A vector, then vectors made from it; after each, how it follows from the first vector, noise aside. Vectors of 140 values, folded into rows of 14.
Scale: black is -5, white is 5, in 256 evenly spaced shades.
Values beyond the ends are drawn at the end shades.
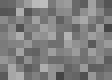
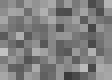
reversed, negated.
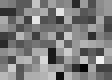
wrapped around, negated, scaled up.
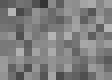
sign-scrambled.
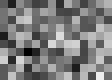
wrapped around, negated, scaled up.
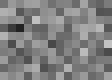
wrapped around, negated.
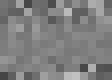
reversed, partly zeroed.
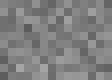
wrapped around, negated, shrunk.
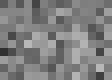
wrapped around, negated.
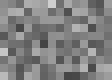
reversed, negated.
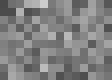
copied.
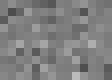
reversed, partly zeroed.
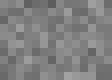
reversed, shrunk.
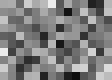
reversed, negated, scaled up.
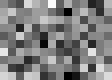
reversed, negated, scaled up.
